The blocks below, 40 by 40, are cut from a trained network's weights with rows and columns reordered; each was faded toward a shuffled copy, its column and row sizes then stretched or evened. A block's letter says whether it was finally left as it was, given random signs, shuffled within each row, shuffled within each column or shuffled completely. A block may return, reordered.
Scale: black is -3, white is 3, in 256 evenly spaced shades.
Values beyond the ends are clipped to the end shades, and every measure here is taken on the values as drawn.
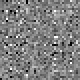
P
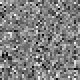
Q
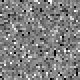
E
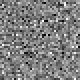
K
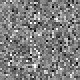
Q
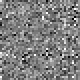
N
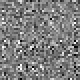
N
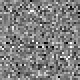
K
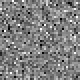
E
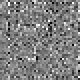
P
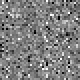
Q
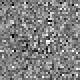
N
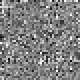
N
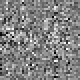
N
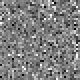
Q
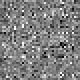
P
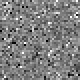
E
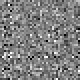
P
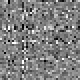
P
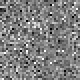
Q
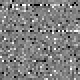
K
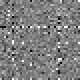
P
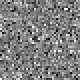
K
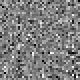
N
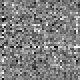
N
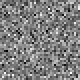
E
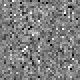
Q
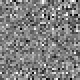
N
